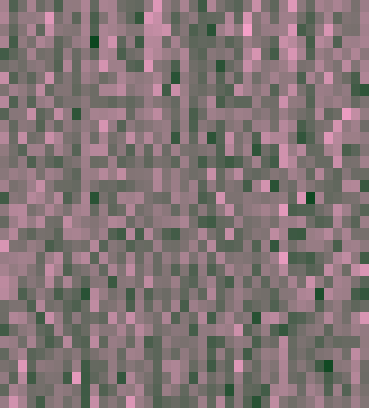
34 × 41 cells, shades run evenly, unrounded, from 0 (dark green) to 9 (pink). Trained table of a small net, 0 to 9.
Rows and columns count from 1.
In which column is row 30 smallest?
28
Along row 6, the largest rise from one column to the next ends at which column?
17
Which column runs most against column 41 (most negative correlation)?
20
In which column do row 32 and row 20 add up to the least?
14
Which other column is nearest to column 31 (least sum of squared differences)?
15
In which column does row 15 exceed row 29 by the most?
24
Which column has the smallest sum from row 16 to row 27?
33
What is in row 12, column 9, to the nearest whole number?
4
